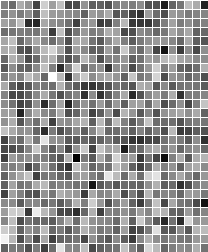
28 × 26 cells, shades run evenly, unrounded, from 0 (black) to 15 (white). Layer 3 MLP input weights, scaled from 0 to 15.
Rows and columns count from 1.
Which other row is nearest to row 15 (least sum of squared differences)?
23
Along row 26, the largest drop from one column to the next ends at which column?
21
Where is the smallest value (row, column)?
18, 10
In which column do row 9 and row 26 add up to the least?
9
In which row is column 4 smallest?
3
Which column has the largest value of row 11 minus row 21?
12
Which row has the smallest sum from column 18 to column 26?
16
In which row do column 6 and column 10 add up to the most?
8
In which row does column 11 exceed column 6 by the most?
28
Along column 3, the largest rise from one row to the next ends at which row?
24
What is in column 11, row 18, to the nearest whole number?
7
